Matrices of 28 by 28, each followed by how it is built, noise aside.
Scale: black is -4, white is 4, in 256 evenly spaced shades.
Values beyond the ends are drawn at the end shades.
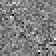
block diagonal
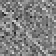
Toeplitz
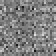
low rank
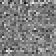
uneven rows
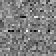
uneven rows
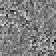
block diagonal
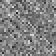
Toeplitz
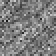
Hankel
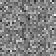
repeating rows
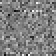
uneven rows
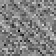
Toeplitz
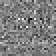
uneven rows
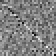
diagonal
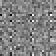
low rank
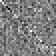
diagonal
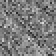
Toeplitz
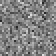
noise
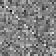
diagonal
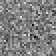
noise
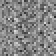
repeating rows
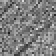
Hankel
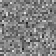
noise
